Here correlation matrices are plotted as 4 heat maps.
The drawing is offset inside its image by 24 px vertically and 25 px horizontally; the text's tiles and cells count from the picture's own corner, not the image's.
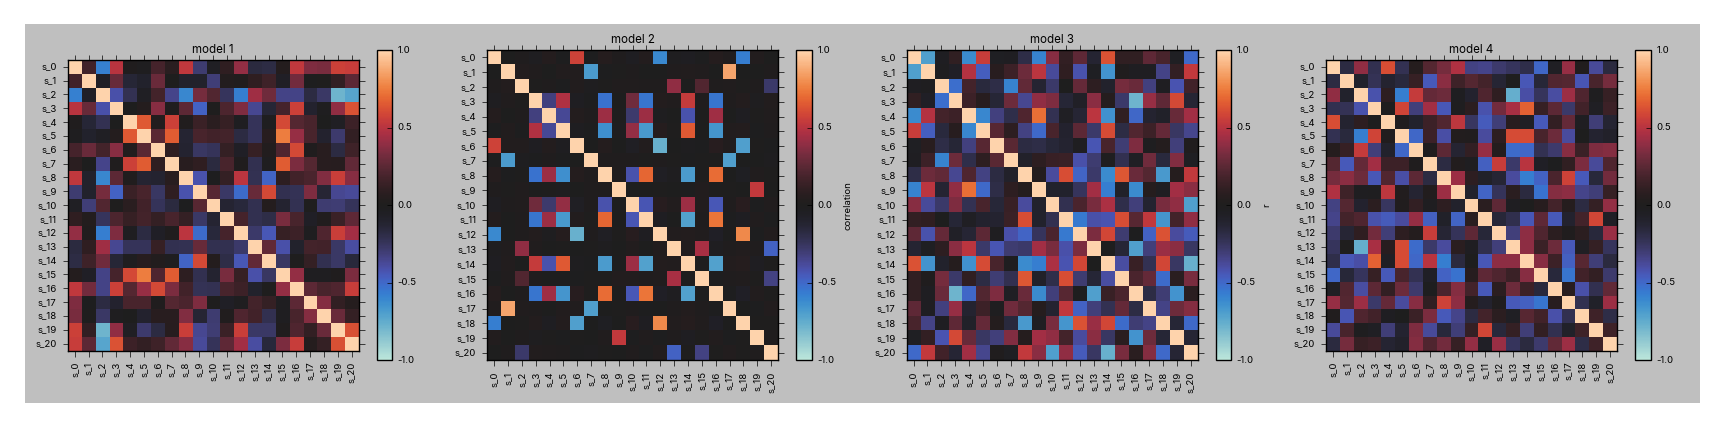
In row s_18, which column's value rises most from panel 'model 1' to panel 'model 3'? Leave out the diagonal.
s_14
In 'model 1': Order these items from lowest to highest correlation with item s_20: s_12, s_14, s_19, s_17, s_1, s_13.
s_13, s_14, s_17, s_1, s_12, s_19
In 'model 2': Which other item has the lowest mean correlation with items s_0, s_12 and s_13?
s_20
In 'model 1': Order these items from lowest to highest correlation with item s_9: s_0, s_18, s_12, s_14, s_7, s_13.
s_12, s_0, s_18, s_7, s_13, s_14
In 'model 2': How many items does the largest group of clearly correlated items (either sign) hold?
8
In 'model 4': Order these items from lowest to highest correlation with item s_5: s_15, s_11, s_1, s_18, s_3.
s_11, s_1, s_18, s_15, s_3
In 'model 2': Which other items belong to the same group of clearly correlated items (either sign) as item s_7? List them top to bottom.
s_1, s_17
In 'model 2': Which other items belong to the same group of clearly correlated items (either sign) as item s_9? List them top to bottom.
s_19
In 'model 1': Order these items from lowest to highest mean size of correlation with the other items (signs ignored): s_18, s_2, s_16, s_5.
s_18, s_5, s_16, s_2
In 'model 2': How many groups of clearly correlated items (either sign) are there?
5
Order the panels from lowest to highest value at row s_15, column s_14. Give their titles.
model 3, model 1, model 2, model 4
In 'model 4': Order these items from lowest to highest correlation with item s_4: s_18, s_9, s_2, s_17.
s_18, s_2, s_17, s_9
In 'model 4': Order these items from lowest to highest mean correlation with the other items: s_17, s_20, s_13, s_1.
s_13, s_1, s_17, s_20
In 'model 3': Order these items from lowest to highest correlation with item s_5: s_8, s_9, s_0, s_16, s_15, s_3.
s_9, s_8, s_15, s_3, s_16, s_0
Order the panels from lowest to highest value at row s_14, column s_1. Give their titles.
model 3, model 4, model 2, model 1
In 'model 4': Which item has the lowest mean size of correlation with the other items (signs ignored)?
s_10
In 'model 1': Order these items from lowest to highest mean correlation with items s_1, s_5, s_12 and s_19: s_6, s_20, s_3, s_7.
s_6, s_7, s_3, s_20
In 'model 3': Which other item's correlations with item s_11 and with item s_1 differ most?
s_0
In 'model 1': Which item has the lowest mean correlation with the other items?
s_2
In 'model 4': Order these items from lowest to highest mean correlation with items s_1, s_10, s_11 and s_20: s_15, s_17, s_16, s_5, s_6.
s_5, s_15, s_16, s_17, s_6
